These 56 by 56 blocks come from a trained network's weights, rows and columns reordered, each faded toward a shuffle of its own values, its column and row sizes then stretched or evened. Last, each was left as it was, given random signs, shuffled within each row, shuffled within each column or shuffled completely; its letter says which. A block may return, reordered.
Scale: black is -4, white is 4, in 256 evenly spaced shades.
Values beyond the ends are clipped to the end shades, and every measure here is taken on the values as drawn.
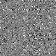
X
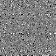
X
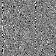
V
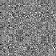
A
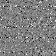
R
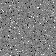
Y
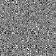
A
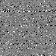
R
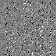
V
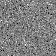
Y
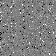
V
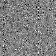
V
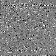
R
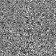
X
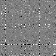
A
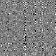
A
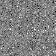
V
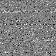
R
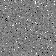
Y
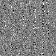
V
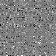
A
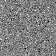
Y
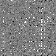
A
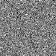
R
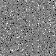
V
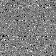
R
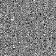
V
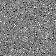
Y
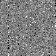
V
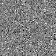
V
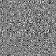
A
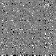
A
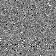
R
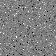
Y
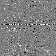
X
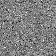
Y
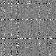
X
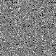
V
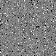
V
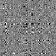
A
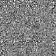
X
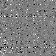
X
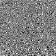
X
